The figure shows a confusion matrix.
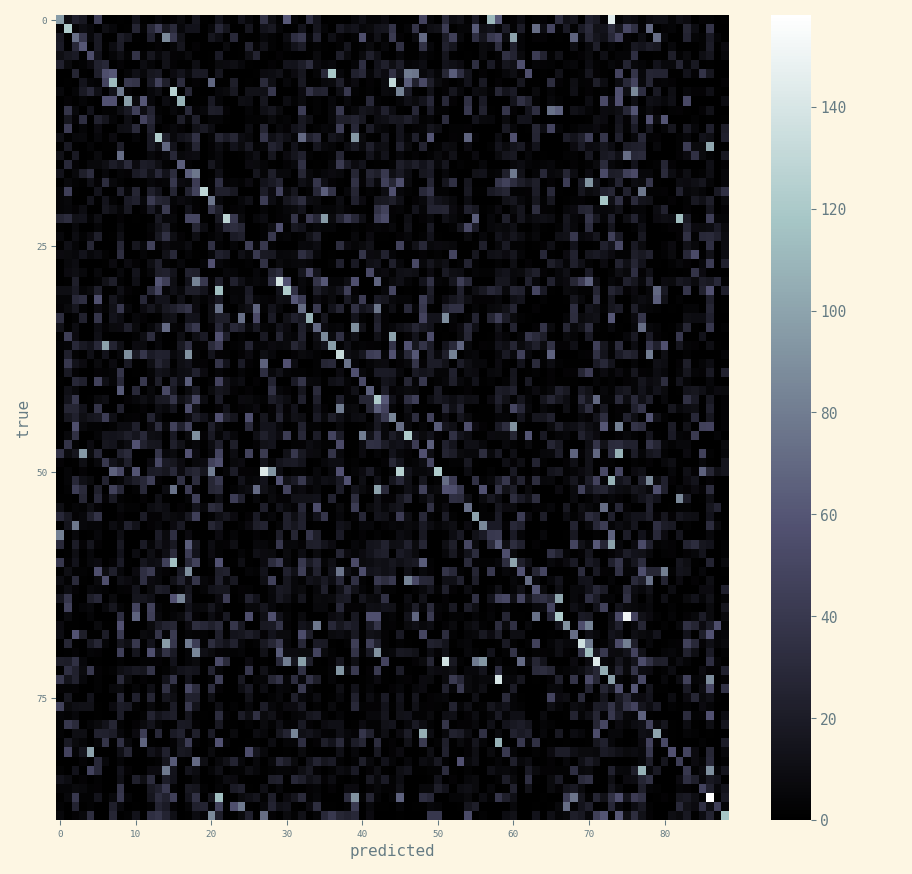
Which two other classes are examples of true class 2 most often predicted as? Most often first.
60, 14
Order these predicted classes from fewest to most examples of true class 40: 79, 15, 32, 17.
79, 15, 32, 17
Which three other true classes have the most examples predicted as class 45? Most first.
50, 8, 86
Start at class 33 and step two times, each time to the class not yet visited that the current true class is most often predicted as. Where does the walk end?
73
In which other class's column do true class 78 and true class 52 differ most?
42
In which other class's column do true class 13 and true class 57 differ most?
39
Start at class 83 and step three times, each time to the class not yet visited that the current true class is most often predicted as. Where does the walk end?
21
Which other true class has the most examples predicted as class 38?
51
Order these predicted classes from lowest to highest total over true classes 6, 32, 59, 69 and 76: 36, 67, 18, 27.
67, 27, 18, 36
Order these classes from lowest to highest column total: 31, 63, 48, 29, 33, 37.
33, 31, 63, 29, 48, 37
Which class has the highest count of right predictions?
86
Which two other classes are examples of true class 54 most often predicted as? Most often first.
72, 34
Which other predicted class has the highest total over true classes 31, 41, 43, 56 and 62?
2
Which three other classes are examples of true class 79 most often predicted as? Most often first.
48, 31, 71
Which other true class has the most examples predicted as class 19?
29
